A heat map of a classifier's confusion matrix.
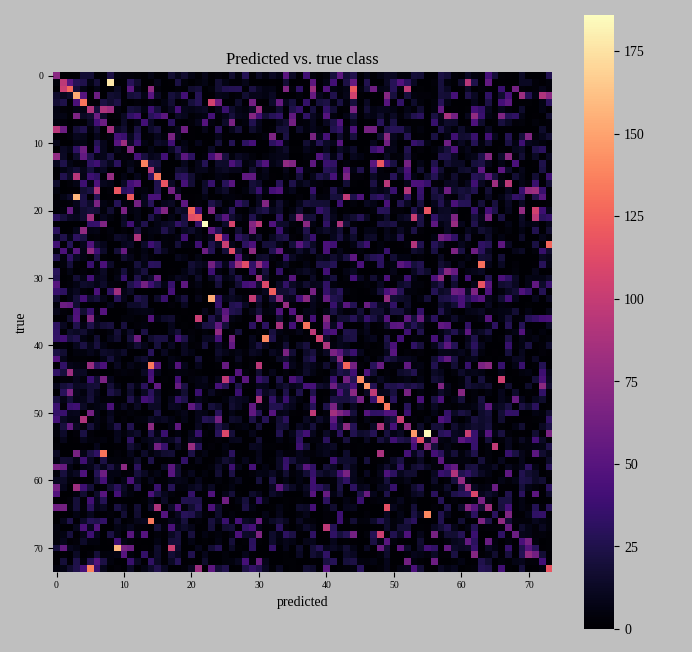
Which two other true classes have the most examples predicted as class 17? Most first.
70, 9
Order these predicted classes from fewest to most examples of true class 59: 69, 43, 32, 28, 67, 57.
28, 32, 69, 57, 67, 43
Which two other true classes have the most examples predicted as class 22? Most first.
26, 7
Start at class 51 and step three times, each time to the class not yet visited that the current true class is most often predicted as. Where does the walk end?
29
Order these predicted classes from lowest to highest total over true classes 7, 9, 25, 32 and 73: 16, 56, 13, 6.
16, 13, 56, 6
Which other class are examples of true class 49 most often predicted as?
41
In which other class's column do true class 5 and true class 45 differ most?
66
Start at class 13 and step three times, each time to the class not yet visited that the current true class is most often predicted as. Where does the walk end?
57
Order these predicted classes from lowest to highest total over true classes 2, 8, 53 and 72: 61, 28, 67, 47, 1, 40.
67, 28, 40, 61, 47, 1
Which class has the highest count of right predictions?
22
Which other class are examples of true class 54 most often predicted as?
56
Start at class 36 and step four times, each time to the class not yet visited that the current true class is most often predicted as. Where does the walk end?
65
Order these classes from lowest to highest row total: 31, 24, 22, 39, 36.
24, 39, 31, 36, 22
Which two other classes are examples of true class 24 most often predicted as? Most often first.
12, 57
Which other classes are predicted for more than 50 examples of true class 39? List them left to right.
12, 26, 31
